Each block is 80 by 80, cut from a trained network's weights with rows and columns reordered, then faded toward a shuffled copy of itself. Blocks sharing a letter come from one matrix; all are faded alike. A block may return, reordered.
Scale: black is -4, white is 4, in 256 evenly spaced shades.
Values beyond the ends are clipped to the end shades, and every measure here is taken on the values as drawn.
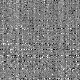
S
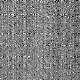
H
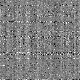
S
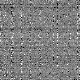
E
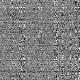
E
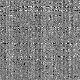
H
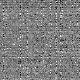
E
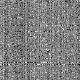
H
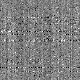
S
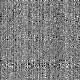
H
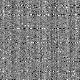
H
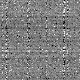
E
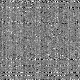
S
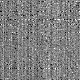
H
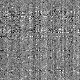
H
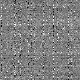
E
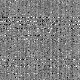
S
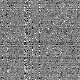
E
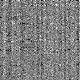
H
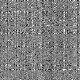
H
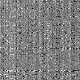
H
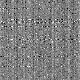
H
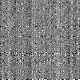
H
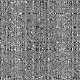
H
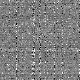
E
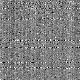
S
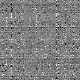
E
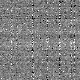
E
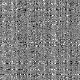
H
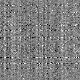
H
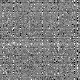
E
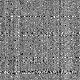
S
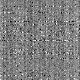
S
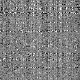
H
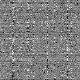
E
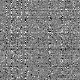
E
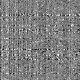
H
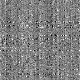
H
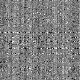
H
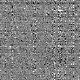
E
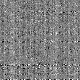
H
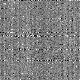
S
